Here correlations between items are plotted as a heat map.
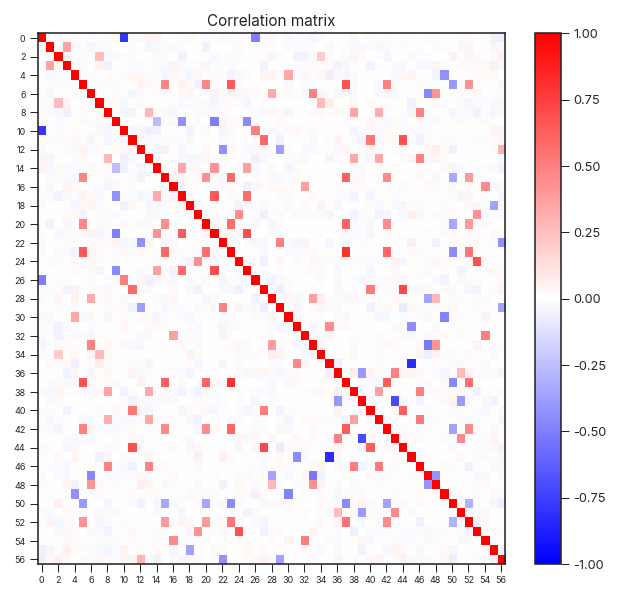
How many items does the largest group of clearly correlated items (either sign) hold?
8
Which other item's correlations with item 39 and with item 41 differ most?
43
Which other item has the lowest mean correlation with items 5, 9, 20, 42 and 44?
50
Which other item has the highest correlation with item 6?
33
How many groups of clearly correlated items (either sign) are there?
15
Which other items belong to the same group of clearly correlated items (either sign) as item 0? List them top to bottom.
10, 26
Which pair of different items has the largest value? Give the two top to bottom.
23, 37
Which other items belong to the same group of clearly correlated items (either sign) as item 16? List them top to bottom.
32, 54
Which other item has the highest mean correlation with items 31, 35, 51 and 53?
24
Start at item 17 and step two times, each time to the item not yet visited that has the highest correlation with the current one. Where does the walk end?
25
